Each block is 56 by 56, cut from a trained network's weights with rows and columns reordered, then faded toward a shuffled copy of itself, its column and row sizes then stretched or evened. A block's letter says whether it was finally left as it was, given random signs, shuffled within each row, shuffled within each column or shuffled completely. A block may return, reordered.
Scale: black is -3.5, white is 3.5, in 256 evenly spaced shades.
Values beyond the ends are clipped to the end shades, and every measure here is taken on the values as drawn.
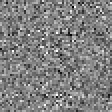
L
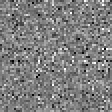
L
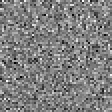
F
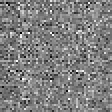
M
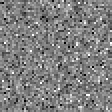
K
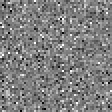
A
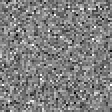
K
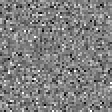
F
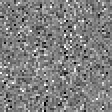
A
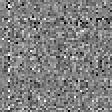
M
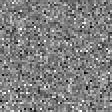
K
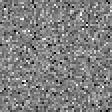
K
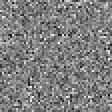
F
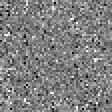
A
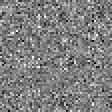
L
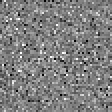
F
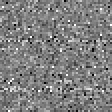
F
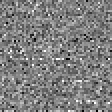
F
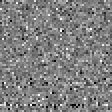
F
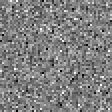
K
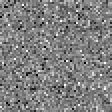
K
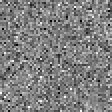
A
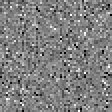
A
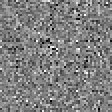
M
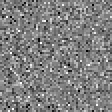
K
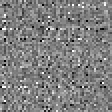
M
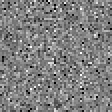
A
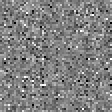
L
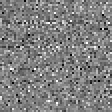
F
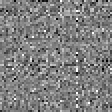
M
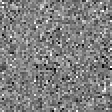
A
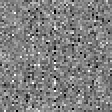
A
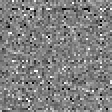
L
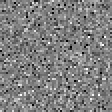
K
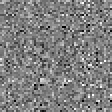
M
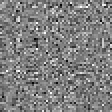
M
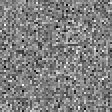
A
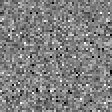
F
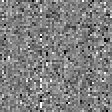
A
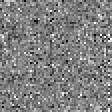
L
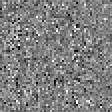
A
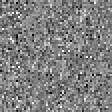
A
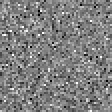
K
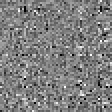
L
